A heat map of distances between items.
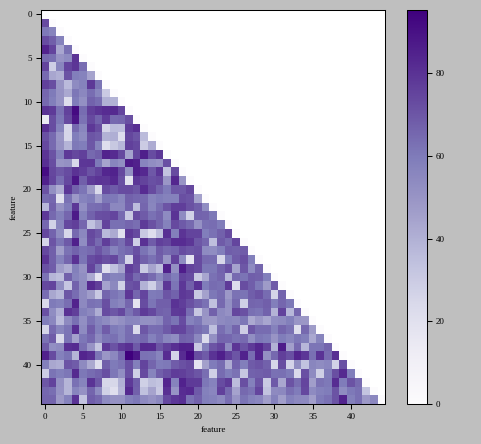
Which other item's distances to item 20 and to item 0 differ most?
12
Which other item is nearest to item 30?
7
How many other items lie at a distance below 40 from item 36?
6
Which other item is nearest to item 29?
8
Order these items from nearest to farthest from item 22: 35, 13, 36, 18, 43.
36, 35, 43, 13, 18
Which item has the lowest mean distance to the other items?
2
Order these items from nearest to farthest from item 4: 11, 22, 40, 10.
10, 40, 22, 11
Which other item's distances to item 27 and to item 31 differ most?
25
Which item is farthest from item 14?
38
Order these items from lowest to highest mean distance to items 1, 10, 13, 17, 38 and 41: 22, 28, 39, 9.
9, 22, 39, 28
